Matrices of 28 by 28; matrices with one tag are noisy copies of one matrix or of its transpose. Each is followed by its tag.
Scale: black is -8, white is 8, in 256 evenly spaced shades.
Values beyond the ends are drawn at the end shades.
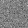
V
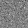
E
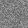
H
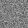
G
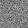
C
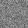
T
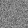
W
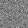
C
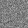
E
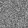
W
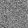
V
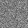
E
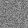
E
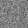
G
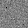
W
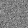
G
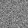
C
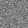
E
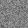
V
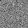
G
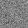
E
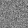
W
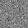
C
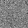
V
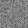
W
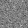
C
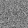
H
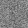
H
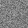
T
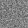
E
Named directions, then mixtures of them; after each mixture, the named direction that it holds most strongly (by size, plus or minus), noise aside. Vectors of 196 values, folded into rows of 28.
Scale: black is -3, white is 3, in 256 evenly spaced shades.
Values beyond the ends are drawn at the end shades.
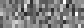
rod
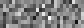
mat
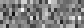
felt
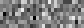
felt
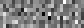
mat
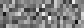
mat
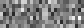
felt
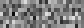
felt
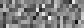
mat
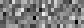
mat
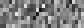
mat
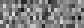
felt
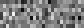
felt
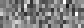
rod
